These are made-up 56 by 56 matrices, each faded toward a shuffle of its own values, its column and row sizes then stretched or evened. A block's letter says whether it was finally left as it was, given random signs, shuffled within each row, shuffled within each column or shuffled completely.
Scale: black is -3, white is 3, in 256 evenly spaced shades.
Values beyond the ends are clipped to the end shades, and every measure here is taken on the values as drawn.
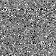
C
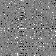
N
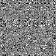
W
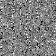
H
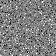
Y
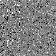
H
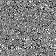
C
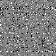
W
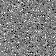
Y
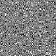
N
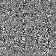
W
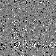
W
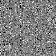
H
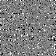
W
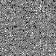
H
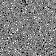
Y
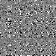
N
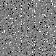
H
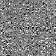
N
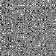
N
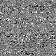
C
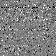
C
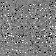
W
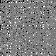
W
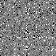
W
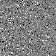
H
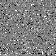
C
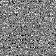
C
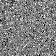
Y
